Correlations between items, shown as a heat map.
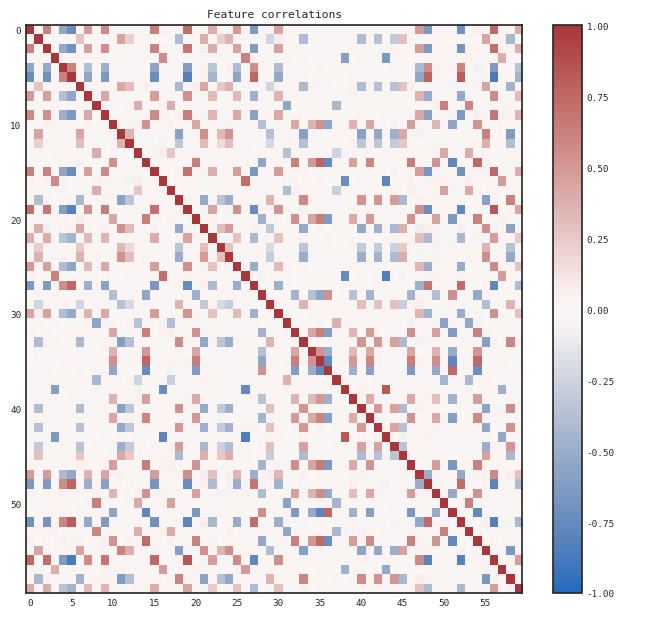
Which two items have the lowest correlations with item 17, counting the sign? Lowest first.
31, 37
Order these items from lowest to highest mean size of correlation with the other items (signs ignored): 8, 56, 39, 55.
8, 39, 55, 56
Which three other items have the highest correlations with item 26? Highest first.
16, 3, 57
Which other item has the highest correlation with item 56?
19
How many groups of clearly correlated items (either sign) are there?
5
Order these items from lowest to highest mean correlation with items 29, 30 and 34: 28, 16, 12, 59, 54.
28, 12, 16, 59, 54
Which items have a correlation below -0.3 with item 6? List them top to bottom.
18, 33, 40, 42, 44, 58
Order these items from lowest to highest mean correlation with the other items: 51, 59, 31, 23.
51, 31, 23, 59
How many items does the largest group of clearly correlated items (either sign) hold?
17
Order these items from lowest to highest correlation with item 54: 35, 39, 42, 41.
42, 39, 41, 35
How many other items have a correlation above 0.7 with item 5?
3
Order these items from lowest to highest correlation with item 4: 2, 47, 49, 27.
2, 47, 49, 27
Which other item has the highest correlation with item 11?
55
